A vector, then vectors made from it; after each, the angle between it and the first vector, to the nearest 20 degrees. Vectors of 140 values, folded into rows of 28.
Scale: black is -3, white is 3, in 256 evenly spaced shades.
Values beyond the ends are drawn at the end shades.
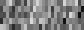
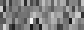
80 degrees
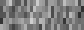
20 degrees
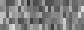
140 degrees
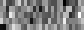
140 degrees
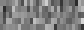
100 degrees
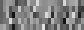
40 degrees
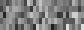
80 degrees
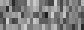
80 degrees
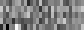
120 degrees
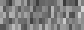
160 degrees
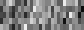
20 degrees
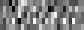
100 degrees
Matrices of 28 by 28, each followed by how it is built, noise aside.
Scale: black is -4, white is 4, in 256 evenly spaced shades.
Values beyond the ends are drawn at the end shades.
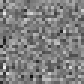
low rank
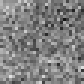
smooth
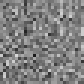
low rank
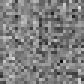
blocks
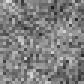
smooth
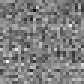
blocks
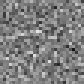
noise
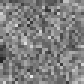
smooth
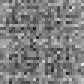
blocks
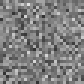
noise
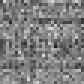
blocks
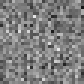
blocks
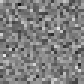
noise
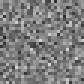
noise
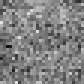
smooth
